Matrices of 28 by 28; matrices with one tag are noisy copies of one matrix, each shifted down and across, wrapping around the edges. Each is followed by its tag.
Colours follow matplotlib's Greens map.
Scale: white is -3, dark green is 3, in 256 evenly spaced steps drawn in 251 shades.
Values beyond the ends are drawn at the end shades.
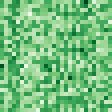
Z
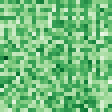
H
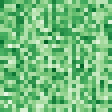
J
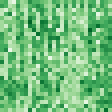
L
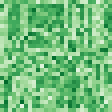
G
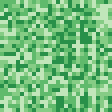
H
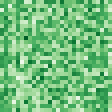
H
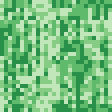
L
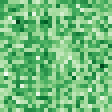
H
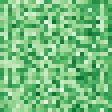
H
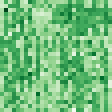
L
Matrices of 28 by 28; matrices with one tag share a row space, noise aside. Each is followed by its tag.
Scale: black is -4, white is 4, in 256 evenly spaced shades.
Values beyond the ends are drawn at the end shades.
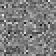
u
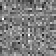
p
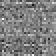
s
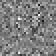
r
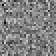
u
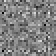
u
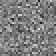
r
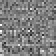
p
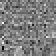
s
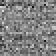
s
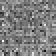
s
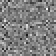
u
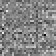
s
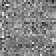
s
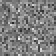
r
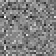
u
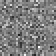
r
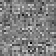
p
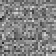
s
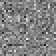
u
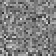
u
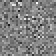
r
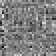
s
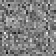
u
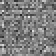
s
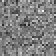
r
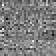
s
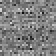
p
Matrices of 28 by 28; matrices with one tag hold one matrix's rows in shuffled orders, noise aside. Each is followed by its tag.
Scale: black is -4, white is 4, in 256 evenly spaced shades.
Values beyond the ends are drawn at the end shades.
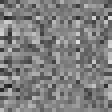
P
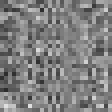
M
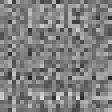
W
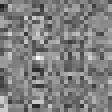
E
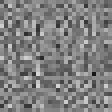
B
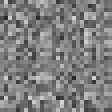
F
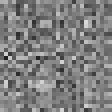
F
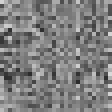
P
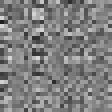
E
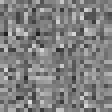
F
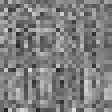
F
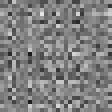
W
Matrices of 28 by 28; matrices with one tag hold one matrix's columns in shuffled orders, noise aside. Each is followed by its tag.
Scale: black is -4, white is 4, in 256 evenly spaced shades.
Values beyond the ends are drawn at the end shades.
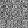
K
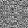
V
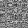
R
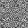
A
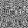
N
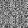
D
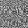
N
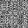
D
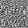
N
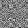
A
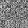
K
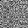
V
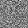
V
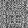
D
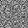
V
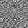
A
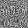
N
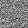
A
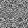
A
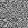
A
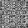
D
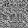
R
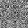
K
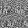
N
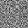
V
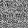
R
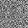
V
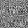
N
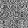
K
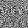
N
